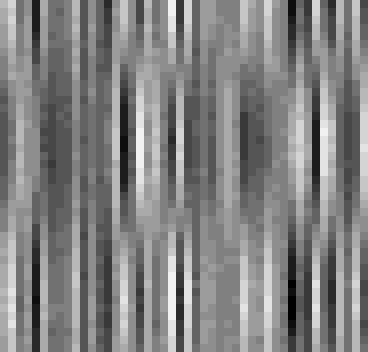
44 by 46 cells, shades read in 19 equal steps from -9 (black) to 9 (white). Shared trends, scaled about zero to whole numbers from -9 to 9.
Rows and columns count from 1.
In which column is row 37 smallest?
37
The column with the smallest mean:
5
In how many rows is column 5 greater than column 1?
13
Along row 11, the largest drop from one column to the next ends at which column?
16
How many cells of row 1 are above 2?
14
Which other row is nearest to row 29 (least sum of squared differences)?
8
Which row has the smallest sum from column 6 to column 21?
21
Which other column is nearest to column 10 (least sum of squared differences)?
19
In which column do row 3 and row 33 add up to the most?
22
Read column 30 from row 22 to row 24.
2 1 1
